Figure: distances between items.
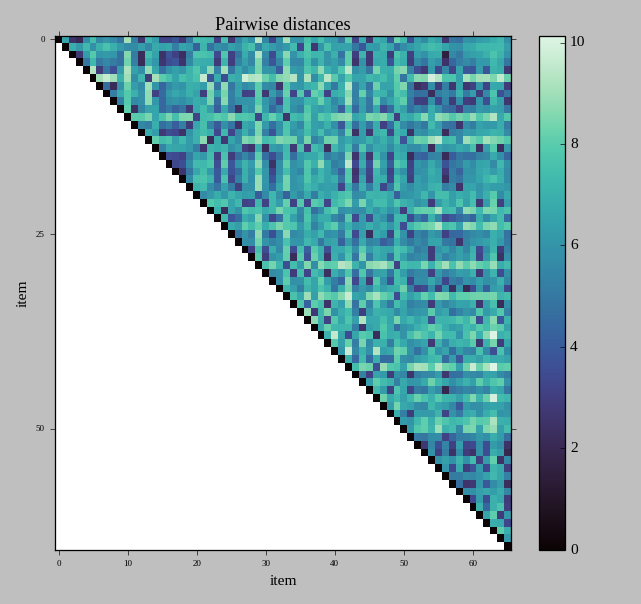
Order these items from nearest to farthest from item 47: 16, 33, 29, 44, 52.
52, 16, 44, 33, 29
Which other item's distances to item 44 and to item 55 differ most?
37
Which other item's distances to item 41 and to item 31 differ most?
16
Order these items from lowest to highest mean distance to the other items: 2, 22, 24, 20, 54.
2, 54, 20, 22, 24
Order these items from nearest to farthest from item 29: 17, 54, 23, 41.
54, 17, 23, 41
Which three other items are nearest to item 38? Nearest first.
46, 42, 26
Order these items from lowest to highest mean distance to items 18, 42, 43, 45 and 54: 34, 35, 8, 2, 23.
2, 23, 34, 8, 35
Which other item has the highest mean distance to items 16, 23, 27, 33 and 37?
42
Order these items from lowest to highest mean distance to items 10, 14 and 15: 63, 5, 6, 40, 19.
6, 19, 40, 63, 5
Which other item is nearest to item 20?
10
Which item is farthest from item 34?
5
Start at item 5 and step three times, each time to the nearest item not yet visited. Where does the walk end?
24
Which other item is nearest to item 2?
56
